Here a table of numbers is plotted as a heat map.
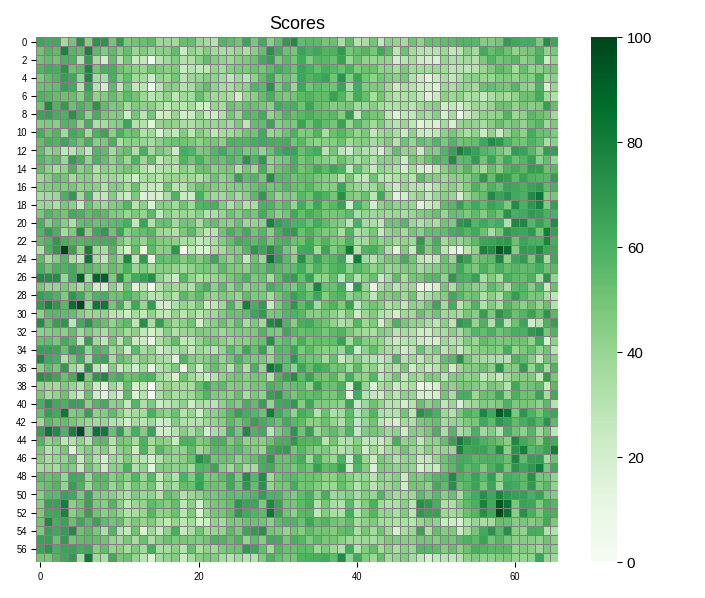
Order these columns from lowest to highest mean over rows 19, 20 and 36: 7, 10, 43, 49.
43, 49, 10, 7
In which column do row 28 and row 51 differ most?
58
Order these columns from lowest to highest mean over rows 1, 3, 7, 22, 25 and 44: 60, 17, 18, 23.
18, 17, 23, 60
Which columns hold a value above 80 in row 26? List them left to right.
5, 7, 8
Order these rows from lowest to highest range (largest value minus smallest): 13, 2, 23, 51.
13, 2, 51, 23
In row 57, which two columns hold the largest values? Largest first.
6, 38
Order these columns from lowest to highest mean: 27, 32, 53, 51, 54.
51, 53, 54, 27, 32
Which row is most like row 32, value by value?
16
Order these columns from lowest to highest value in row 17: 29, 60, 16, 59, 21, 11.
11, 16, 21, 29, 60, 59
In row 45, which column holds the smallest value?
4
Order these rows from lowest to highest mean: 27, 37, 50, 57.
27, 57, 37, 50
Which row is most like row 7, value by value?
53
